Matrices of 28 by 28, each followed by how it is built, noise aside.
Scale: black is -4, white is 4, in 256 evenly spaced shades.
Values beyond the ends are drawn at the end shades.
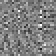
low rank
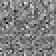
repeating columns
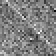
Toeplitz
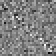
banded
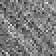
Toeplitz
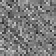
Toeplitz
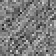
Hankel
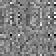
low rank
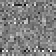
uneven rows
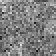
smooth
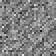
Hankel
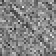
Toeplitz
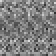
repeating columns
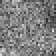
smooth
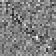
banded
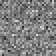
repeating columns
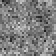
smooth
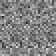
repeating columns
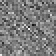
Toeplitz
